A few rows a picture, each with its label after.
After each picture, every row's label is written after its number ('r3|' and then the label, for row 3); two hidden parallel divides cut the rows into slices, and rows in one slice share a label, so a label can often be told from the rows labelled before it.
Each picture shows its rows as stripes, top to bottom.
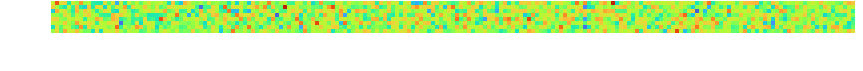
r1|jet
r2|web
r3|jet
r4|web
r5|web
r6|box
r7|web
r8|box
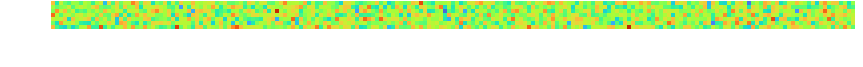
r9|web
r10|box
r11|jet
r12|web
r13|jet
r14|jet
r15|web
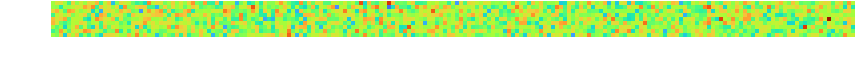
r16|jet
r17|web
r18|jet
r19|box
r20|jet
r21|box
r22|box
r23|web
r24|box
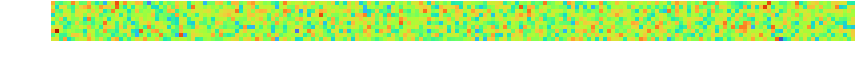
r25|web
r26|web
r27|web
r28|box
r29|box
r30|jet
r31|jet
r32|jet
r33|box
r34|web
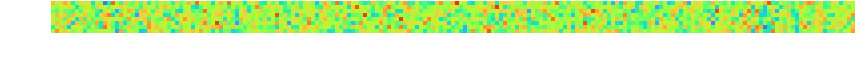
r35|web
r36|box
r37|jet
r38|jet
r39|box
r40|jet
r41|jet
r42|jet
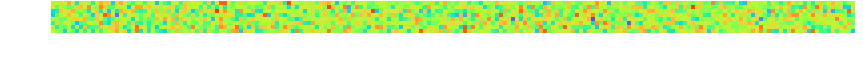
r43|box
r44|box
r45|jet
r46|jet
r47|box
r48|box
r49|web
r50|web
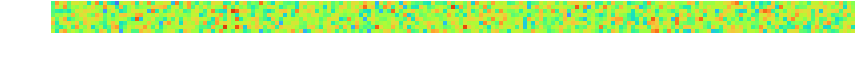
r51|jet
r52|jet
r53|web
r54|box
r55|web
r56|box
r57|web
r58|box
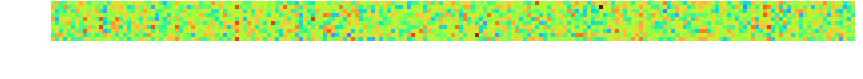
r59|box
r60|web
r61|web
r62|web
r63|web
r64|web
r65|web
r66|web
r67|jet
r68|web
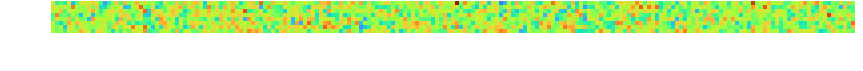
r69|web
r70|web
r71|box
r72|box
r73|box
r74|web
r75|web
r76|web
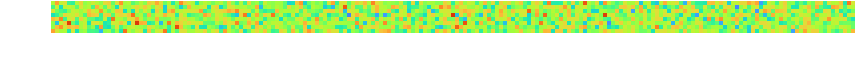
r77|jet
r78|box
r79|web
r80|jet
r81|box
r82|web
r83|box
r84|box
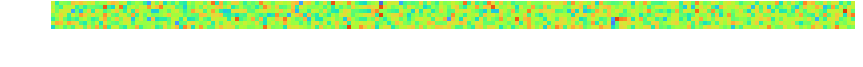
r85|web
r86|jet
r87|web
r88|jet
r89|web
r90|box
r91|box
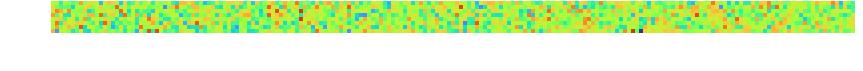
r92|web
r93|web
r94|jet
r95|web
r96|jet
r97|jet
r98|jet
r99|jet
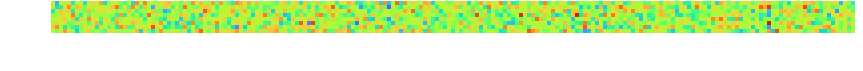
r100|web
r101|web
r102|box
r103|jet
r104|box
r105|box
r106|jet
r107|web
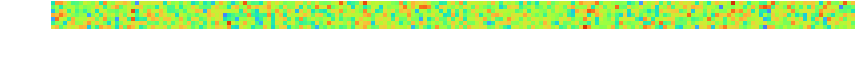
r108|jet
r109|web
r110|jet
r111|jet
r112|jet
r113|box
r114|jet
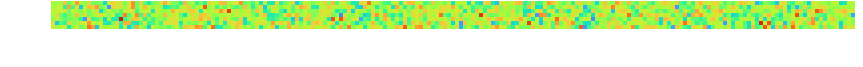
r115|box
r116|box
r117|box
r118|web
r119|box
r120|web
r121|web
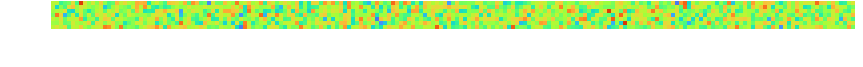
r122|web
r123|web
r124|web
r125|box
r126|jet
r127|box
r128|jet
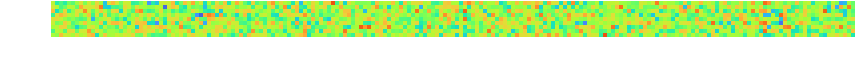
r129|web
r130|box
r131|web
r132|jet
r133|box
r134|web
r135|jet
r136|box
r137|box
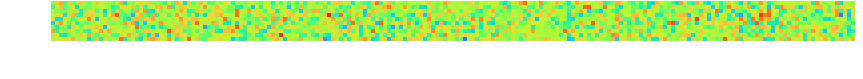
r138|box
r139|jet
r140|web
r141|web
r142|web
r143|jet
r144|web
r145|box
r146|box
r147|jet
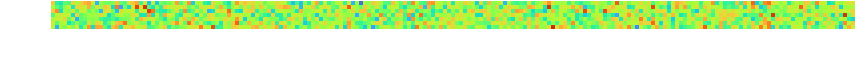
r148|web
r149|web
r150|jet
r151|box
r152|box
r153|web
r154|web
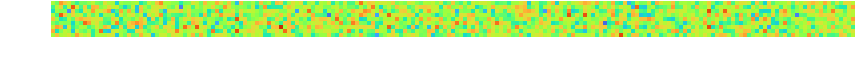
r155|jet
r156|box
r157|jet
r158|jet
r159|web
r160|web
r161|jet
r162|web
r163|box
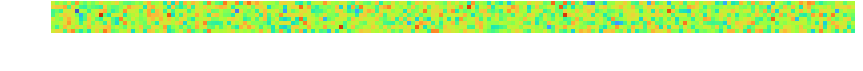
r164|web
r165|jet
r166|jet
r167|box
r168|jet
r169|box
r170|box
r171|jet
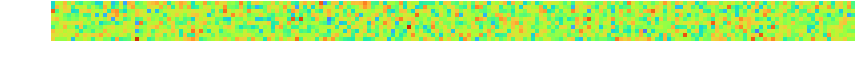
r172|jet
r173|jet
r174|web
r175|web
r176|jet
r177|box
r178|jet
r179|box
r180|box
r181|web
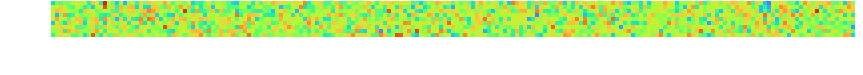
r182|jet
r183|jet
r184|jet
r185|web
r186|jet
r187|box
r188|jet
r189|web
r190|box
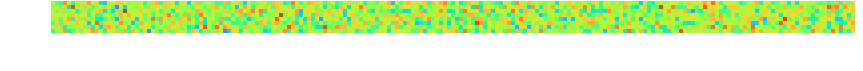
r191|box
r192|jet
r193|web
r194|box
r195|jet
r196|jet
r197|box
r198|web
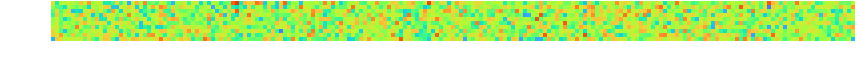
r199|web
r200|jet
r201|web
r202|jet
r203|box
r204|box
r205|box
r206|web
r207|jet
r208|jet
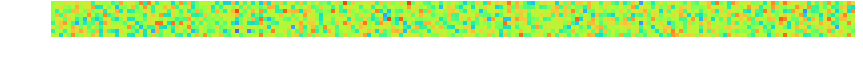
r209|jet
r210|box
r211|web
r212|box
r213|jet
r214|jet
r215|box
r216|jet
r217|box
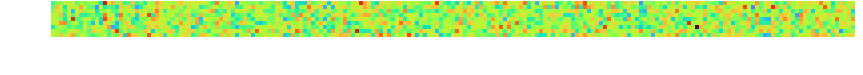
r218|jet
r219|jet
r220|box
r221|jet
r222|jet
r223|jet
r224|jet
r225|web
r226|jet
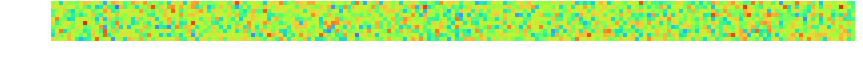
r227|web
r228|jet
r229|box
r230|box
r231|box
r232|web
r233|web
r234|jet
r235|jet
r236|box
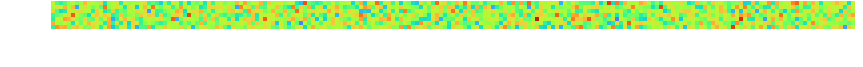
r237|web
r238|jet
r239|web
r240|jet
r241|jet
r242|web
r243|jet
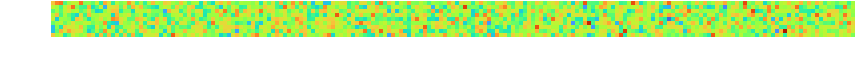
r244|jet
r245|web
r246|web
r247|box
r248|web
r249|jet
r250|box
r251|jet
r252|web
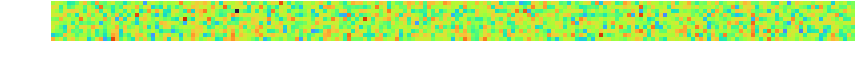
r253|box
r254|web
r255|jet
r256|web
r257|jet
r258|box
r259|web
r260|web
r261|web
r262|web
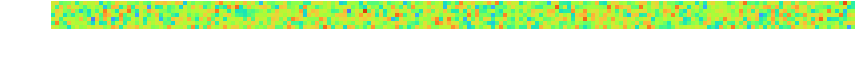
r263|box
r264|web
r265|jet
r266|jet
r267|jet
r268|box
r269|web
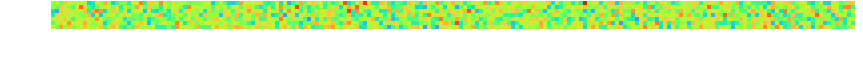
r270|jet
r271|box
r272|web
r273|box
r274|box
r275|web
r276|web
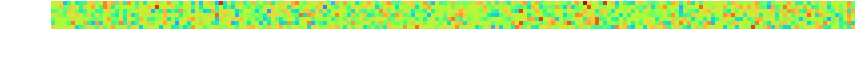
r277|jet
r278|jet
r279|box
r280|jet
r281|box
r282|jet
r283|web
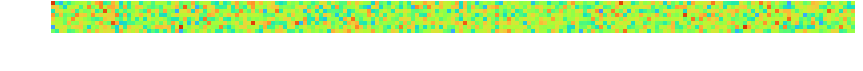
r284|web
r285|web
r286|jet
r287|web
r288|box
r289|web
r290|jet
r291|box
